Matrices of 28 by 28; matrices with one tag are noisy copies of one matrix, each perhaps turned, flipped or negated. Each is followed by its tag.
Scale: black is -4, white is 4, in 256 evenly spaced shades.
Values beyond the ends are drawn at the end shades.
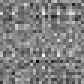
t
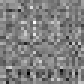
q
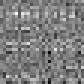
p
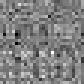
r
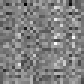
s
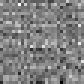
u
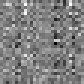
s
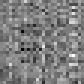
q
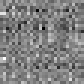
s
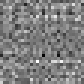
t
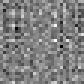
t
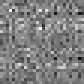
s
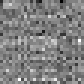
u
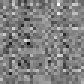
s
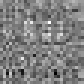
q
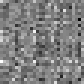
u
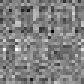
r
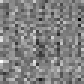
u
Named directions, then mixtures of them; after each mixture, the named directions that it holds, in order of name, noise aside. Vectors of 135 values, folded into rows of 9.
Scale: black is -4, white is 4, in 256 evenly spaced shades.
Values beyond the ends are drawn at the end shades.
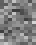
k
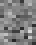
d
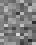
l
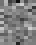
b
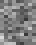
b, d, k.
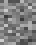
b, l.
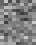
b, k.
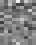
b.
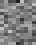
b, l.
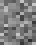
l.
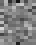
b.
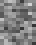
d, k.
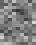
k.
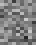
d, k, l.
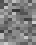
k.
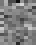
b.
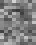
k.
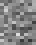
l.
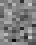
d.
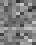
b, l.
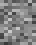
k.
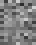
b, k, l.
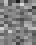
b.
